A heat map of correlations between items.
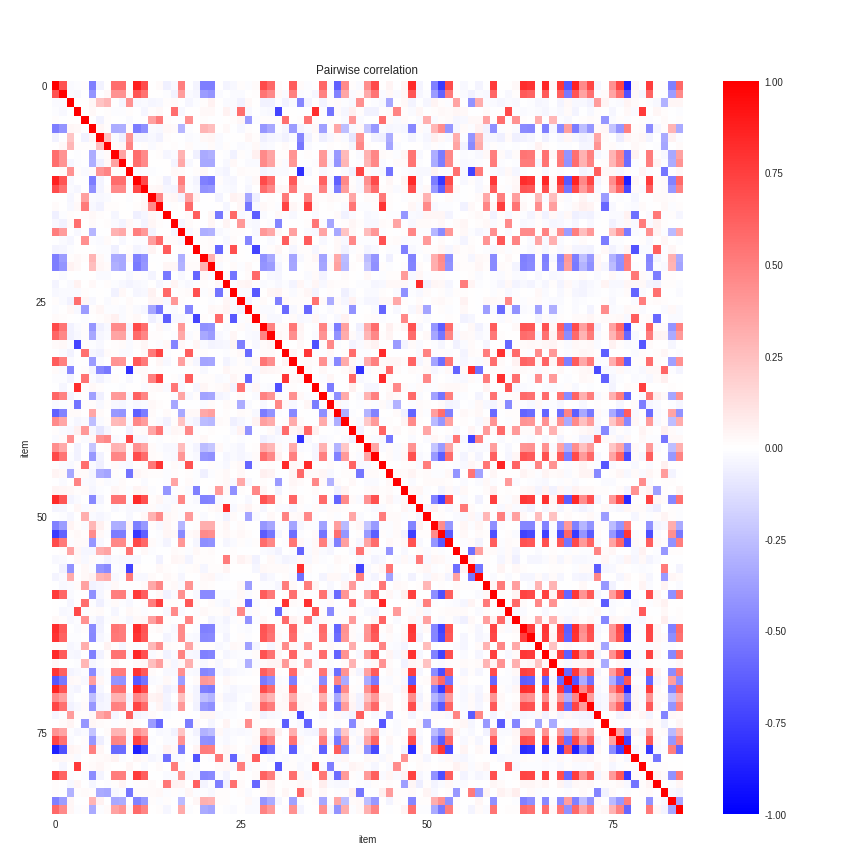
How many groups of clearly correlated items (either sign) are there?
6
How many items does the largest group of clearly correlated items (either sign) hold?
37
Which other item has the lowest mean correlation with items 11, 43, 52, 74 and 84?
77
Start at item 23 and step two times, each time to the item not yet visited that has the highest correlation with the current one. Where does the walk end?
55
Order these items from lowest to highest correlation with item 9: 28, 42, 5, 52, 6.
52, 5, 6, 42, 28
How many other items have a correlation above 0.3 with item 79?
6
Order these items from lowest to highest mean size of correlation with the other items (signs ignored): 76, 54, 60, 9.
54, 60, 9, 76
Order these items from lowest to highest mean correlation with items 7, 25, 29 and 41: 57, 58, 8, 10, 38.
38, 58, 8, 57, 10
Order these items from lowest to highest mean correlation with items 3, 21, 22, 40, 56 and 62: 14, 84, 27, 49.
84, 49, 27, 14
